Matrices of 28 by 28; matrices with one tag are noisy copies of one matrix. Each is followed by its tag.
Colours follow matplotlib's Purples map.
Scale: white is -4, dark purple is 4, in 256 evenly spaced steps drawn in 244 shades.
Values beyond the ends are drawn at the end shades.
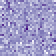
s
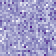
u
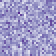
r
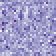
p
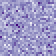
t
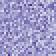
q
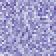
p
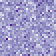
t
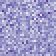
t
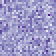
u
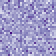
q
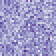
u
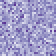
p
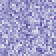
s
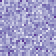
r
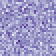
q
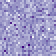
u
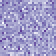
q
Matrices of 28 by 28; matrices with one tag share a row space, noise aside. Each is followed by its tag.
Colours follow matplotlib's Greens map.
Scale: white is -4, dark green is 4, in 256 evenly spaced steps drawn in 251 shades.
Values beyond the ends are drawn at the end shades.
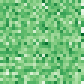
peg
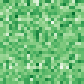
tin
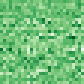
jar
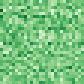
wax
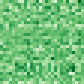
tin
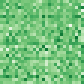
peg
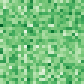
wax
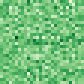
tin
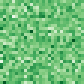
wax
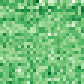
jar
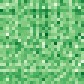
peg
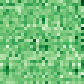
peg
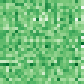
peg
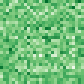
tin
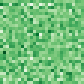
wax
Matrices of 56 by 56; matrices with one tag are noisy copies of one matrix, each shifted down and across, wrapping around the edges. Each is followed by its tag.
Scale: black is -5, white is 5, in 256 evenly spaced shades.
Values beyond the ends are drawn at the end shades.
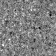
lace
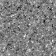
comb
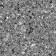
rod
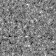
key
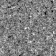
comb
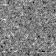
key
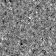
lace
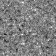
key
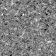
rod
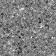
rod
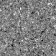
comb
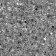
lace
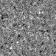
lace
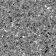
rod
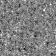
lace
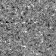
key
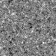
rod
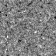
comb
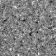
comb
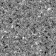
rod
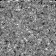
key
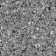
comb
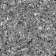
comb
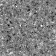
rod
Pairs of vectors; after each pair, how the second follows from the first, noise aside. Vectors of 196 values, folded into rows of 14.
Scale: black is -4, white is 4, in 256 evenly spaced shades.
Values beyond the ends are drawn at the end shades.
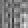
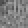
reversed, negated, shrunk.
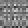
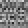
reversed, negated.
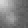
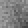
reversed, negated, shrunk.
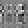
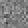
reversed, negated, shrunk.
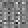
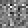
reversed.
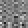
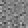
shrunk.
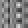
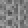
reversed, negated, shrunk.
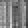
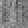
reversed, negated, shrunk.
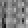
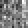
reversed, negated.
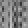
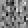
reversed.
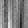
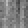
reversed, negated, shrunk.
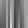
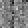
reversed, partly zeroed.
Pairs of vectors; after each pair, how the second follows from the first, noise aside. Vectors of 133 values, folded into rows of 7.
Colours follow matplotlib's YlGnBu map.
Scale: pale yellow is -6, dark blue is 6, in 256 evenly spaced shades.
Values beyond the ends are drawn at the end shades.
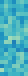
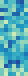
wrapped around, negated, scaled up.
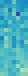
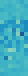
wrapped around, partly zeroed.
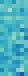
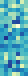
wrapped around, negated, scaled up.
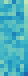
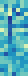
wrapped around, negated, scaled up.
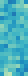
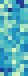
reversed, negated, scaled up.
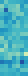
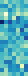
reversed, negated, scaled up.
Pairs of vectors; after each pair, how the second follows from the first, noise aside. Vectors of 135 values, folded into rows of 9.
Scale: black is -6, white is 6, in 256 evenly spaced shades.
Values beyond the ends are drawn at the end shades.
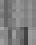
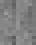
wrapped around, shrunk.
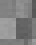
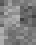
reversed, negated.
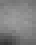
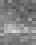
wrapped around, negated.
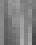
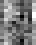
wrapped around, negated, scaled up.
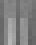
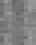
wrapped around, shrunk.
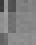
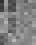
copied.
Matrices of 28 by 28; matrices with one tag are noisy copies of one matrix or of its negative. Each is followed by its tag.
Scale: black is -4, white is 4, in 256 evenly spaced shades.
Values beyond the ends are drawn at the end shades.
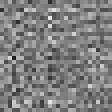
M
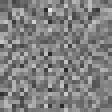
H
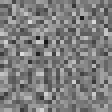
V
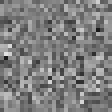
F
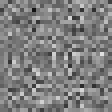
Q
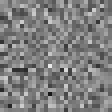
H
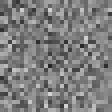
H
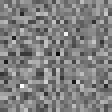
V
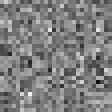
F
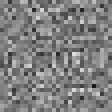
Q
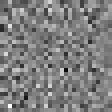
H
